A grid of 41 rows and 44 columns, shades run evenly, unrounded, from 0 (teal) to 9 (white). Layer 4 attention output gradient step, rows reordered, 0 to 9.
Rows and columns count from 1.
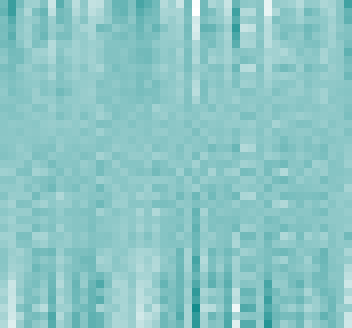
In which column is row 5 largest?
25
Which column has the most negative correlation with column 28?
15
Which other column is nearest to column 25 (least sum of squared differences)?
34
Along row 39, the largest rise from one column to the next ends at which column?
26
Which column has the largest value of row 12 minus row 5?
30
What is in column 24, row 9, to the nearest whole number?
4
